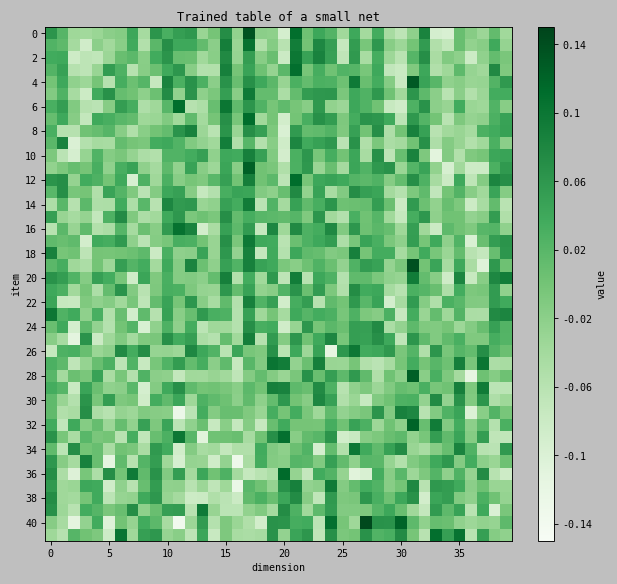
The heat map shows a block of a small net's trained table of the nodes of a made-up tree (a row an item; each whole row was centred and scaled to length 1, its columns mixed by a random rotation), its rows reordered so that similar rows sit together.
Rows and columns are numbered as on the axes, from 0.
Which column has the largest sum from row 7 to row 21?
17
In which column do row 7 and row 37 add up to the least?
16
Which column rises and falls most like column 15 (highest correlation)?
32
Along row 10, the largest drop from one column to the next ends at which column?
29
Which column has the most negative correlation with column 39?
20
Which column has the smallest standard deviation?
14
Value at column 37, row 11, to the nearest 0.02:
-0.08
